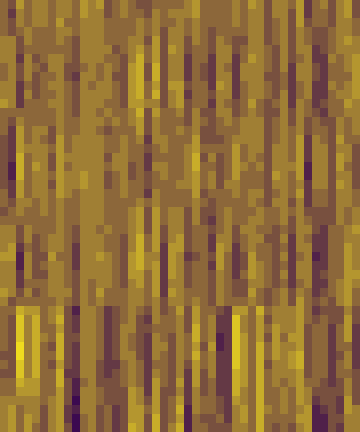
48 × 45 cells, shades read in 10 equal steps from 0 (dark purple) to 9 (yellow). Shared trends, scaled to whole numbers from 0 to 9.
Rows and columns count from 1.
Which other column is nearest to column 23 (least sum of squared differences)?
17
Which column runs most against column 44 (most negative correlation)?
21
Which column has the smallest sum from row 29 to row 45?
10
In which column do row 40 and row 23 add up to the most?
3
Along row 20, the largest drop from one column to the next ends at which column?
39
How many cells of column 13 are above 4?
29
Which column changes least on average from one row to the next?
12
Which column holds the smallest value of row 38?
28
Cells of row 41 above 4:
18
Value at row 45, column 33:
7
